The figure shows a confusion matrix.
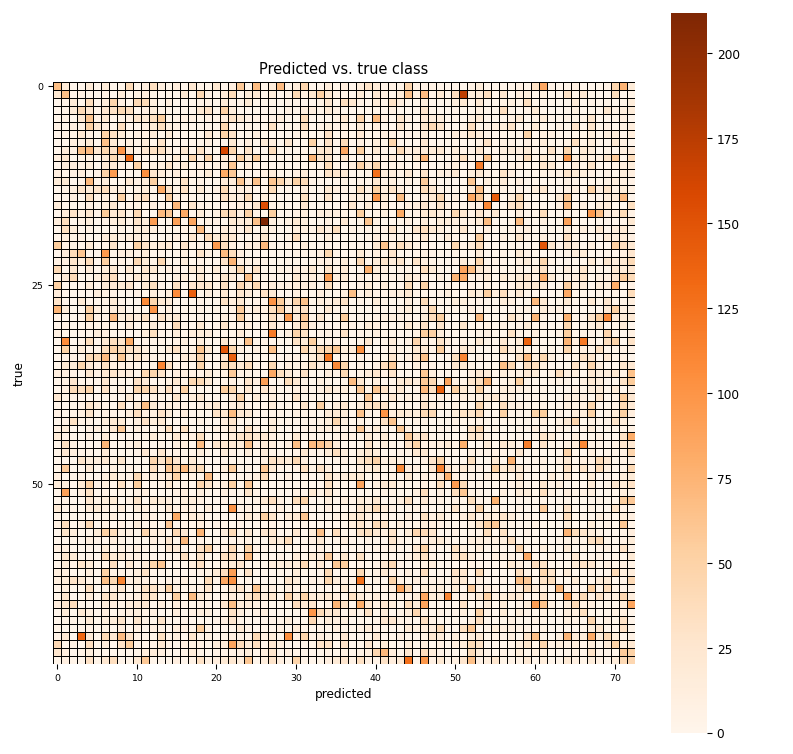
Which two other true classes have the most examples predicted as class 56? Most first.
35, 41
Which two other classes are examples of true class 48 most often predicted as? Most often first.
43, 16
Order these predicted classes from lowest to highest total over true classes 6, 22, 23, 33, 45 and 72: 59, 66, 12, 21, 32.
12, 32, 66, 59, 21
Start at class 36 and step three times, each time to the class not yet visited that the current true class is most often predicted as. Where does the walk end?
40
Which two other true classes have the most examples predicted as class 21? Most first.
8, 33
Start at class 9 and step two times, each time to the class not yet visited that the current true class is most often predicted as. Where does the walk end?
49
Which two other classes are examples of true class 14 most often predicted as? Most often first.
55, 40
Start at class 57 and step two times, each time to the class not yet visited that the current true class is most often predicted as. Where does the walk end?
67
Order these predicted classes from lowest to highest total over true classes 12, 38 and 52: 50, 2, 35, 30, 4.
35, 2, 50, 30, 4
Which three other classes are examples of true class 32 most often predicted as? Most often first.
59, 66, 1
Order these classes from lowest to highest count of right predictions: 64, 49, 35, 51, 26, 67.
26, 67, 51, 49, 64, 35
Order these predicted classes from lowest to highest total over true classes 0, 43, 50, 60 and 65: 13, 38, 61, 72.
13, 72, 61, 38
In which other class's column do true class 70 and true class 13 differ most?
22
